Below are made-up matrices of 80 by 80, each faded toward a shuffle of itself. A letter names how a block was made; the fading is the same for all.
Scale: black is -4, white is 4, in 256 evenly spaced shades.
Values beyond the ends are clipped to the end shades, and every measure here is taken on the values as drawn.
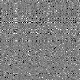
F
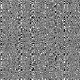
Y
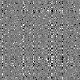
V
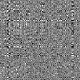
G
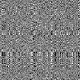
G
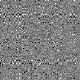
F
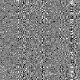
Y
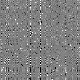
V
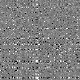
F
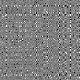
V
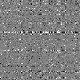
F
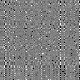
V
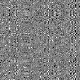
Y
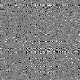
F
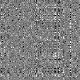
Y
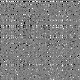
F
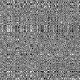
G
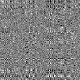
G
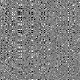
Y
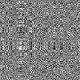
G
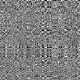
G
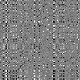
V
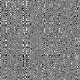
Y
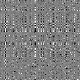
V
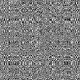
G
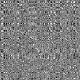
G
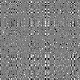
V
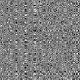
G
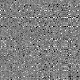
F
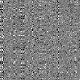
Y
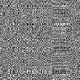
G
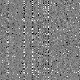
Y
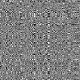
G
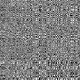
G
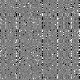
V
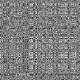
G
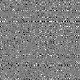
F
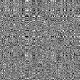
G
